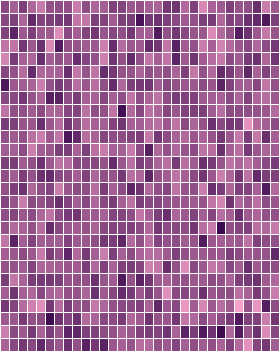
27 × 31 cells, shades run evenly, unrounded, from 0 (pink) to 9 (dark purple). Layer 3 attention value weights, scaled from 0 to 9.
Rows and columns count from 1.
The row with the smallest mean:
24
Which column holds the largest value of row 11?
8
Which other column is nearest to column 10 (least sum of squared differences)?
22
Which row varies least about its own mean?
17
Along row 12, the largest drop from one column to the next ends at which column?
18
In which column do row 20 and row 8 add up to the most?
6
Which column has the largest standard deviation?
25
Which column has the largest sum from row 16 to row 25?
14
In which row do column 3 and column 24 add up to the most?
15
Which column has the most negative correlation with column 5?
19
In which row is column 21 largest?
26
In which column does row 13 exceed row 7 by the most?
5
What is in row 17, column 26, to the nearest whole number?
4
